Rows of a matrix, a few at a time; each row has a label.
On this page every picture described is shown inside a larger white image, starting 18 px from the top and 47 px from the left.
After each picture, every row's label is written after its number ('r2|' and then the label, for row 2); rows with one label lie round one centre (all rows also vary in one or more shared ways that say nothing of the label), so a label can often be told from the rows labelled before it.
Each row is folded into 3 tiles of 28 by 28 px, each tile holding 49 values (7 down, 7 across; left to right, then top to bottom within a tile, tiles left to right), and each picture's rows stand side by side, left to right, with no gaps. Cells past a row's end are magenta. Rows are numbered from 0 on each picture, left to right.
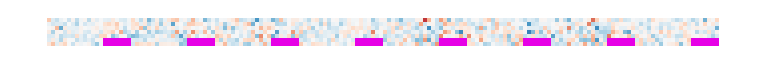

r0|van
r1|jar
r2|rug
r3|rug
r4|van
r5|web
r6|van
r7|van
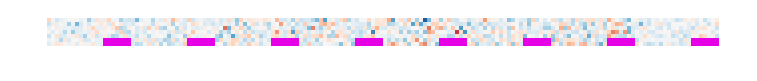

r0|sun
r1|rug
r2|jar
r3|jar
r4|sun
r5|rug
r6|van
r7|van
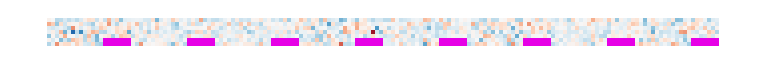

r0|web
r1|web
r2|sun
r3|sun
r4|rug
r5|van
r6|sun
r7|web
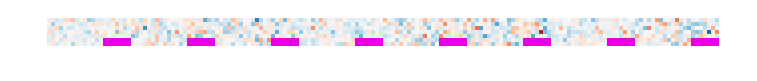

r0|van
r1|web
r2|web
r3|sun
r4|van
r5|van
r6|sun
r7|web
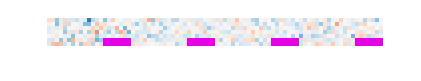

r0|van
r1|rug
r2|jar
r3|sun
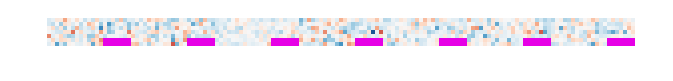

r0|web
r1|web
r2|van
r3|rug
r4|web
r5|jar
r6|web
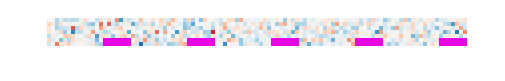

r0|web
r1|rug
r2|jar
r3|van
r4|web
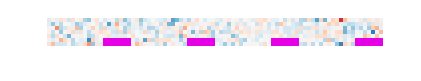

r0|jar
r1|van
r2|jar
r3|jar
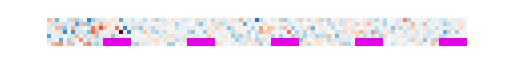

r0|sun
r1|web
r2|rug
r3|van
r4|web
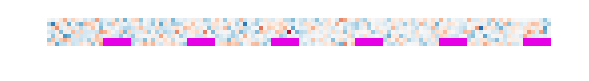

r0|sun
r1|sun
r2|sun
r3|sun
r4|rug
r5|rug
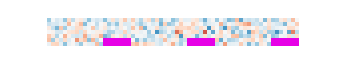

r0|jar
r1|rug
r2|rug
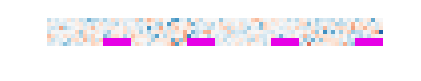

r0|sun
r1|web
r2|web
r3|sun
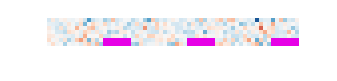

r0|jar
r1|sun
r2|jar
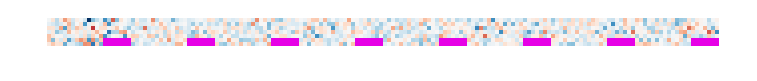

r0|jar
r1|sun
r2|rug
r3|rug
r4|van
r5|web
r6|jar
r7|rug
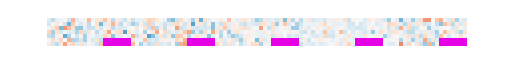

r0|rug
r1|rug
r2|jar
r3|jar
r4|rug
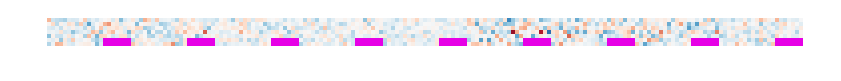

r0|van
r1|web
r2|jar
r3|sun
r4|van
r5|web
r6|web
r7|jar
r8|rug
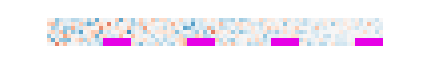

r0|rug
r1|sun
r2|rug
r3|van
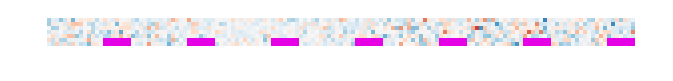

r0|rug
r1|rug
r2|web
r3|jar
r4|rug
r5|van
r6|jar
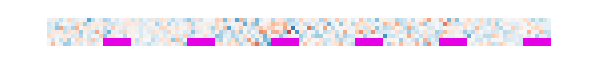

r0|van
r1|jar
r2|jar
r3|jar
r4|sun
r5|sun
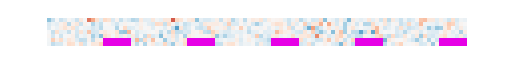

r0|web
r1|web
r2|jar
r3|web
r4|van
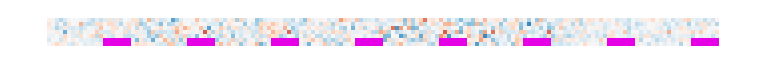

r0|van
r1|rug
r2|van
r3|rug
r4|rug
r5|rug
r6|sun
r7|rug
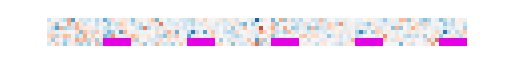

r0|jar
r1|rug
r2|jar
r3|web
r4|web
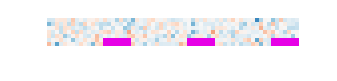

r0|rug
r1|rug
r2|jar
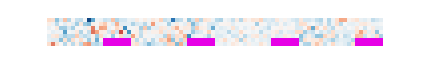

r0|van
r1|jar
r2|jar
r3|jar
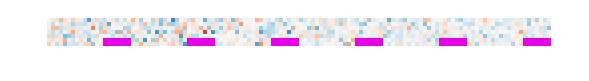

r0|jar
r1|sun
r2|sun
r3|web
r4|jar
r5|rug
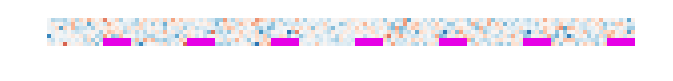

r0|rug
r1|web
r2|sun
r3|rug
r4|web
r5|rug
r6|jar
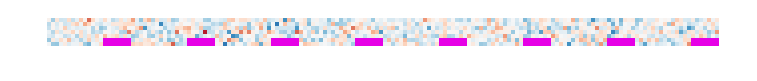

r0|van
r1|web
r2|jar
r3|rug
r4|web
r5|jar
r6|sun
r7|van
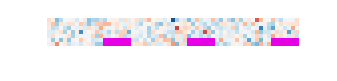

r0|van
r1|sun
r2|van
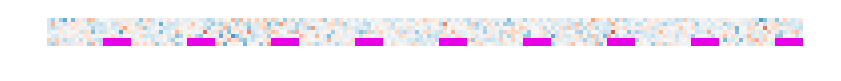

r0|jar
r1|web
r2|rug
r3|web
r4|web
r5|rug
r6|sun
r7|sun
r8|sun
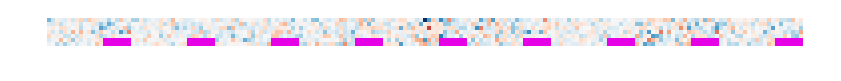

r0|jar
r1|web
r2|van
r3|sun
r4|sun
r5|van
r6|jar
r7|jar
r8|sun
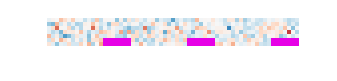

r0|sun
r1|sun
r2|rug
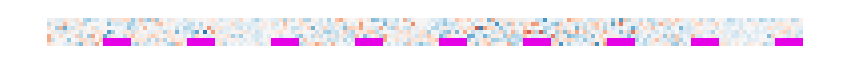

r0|rug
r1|sun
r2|van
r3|web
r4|rug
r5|jar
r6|van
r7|van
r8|van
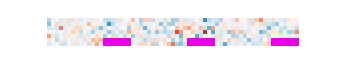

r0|sun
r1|web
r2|jar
